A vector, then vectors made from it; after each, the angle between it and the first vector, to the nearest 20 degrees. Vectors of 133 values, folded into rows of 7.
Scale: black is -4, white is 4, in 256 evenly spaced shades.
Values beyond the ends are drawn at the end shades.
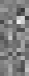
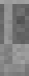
100 degrees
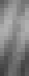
80 degrees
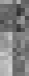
60 degrees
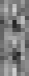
60 degrees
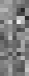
20 degrees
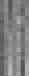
60 degrees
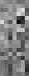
160 degrees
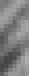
80 degrees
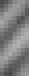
100 degrees
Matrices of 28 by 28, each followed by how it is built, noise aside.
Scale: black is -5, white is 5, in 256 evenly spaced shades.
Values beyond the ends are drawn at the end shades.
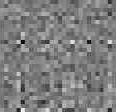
low rank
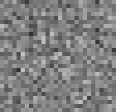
noise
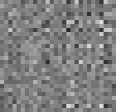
low rank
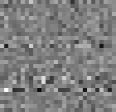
uneven rows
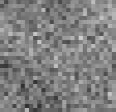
smooth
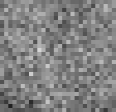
smooth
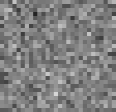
noise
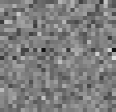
uneven rows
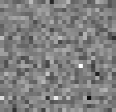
uneven rows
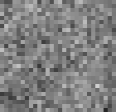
smooth
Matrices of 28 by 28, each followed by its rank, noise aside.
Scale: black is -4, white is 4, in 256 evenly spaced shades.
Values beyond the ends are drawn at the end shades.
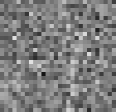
eight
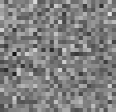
eight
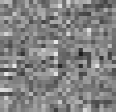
five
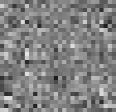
five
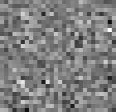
eight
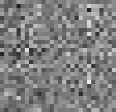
six
